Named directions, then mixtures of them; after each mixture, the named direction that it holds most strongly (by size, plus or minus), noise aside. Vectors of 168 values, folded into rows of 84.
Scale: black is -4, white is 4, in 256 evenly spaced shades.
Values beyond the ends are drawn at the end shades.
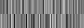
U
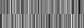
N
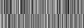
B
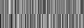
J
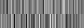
U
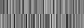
U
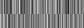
B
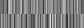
U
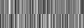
J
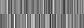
U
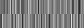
N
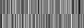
N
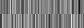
N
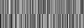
J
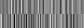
U
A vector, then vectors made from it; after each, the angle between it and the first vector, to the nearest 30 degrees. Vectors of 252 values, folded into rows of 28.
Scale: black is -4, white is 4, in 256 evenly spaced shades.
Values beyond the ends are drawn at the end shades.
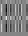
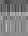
120 degrees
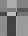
90 degrees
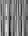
120 degrees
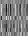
30 degrees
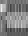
60 degrees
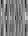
60 degrees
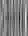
90 degrees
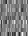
120 degrees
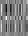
30 degrees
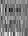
60 degrees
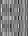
60 degrees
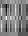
30 degrees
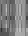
120 degrees
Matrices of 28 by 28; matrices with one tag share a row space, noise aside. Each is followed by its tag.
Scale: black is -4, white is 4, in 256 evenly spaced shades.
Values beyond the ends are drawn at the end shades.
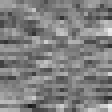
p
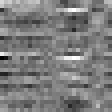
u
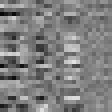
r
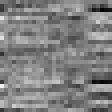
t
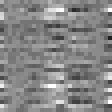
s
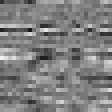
p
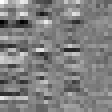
r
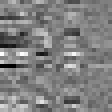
r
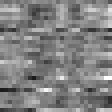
p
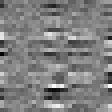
s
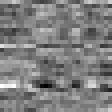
p
